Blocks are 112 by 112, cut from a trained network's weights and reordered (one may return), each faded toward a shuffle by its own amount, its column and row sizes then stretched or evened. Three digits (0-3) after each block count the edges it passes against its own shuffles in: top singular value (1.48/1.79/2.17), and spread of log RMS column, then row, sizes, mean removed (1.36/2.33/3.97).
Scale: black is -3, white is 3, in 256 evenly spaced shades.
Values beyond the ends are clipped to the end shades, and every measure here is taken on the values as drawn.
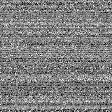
3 0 2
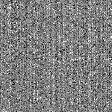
2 1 1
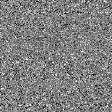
0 0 2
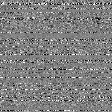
1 0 3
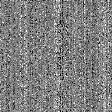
2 2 0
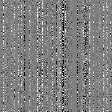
3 3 1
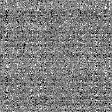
2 2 0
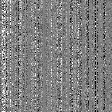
3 3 0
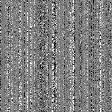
3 3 0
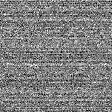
3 0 1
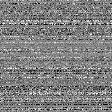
3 0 3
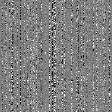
1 3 0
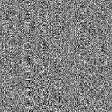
3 2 0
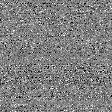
0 0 2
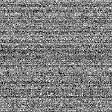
3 1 1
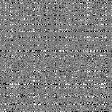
2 2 3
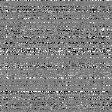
1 1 3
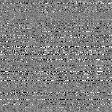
1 1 3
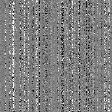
3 3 1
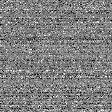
2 0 2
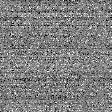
2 1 1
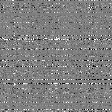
1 1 3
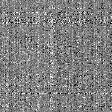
2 1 2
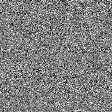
0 0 2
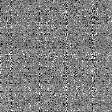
1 2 1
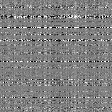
3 0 3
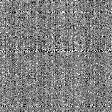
2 0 2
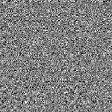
2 1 2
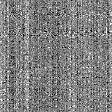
3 1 2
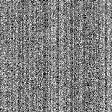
3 0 1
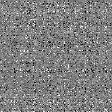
0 2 2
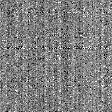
2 1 2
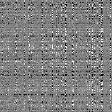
3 3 2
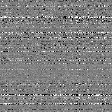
2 1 3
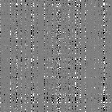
1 3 2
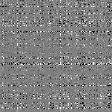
1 2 3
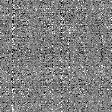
1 2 1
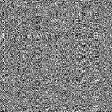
3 2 1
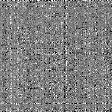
2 2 2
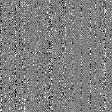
0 3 1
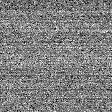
2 0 0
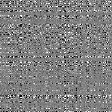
3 2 3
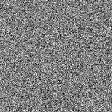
2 0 1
